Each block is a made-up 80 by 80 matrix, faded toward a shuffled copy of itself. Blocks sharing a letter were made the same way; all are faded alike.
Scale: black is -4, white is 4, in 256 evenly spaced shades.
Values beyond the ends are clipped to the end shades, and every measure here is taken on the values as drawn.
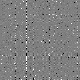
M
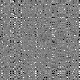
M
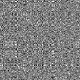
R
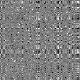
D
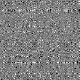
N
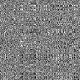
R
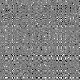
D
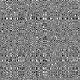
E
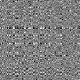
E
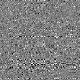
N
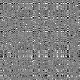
D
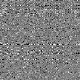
N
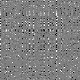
M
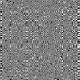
D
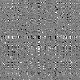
M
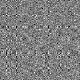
R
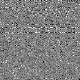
N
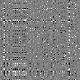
M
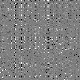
M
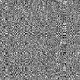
R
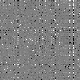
M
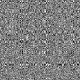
R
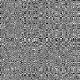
E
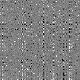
M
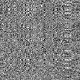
R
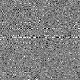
N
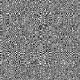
R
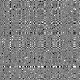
D
